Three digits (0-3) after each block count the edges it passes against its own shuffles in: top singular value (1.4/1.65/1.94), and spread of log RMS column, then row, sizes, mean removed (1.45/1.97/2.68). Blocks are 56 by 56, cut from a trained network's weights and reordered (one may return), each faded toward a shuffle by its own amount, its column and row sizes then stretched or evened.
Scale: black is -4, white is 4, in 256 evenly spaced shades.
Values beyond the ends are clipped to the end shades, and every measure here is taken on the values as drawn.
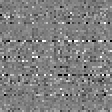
2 1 3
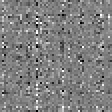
1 3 2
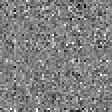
0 2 2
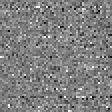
0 0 2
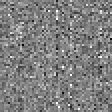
1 1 1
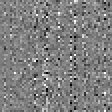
0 3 1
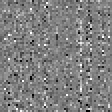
0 3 0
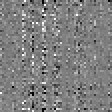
1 3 1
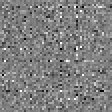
0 2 2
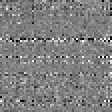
3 1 3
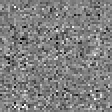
1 1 2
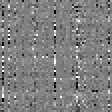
2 3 0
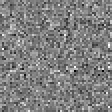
1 1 1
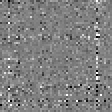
1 2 2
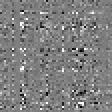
1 3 3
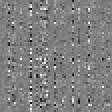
2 3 1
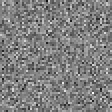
1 1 0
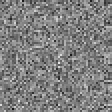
2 0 0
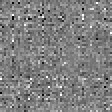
0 2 1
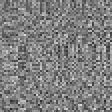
3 1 1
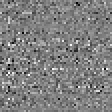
0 1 3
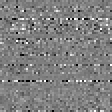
2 0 3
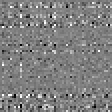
2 2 3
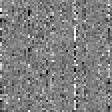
2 3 0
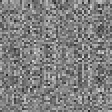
3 2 0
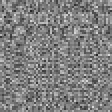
3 0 1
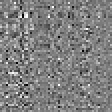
3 3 2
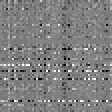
2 1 3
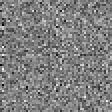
1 1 1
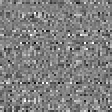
3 0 3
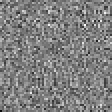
2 1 1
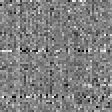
1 0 2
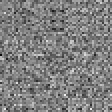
3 0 2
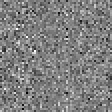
0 2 1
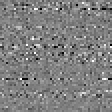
1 0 3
